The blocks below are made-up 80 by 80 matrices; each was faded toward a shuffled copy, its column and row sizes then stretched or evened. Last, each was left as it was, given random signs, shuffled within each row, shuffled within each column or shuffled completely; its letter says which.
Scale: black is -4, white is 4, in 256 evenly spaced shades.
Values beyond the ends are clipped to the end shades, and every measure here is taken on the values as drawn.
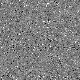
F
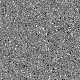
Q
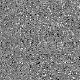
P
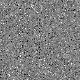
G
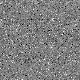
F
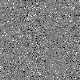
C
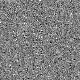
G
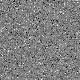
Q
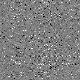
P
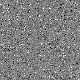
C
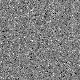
Q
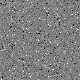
G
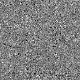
C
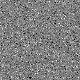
F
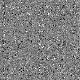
C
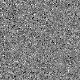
C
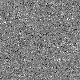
F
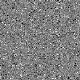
P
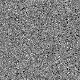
G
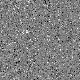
G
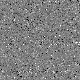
F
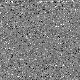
F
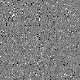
P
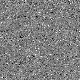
F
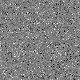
F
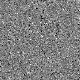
G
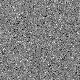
Q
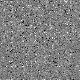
C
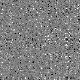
P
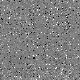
C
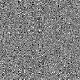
P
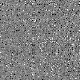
P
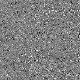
P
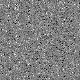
G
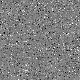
F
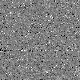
F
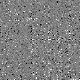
P
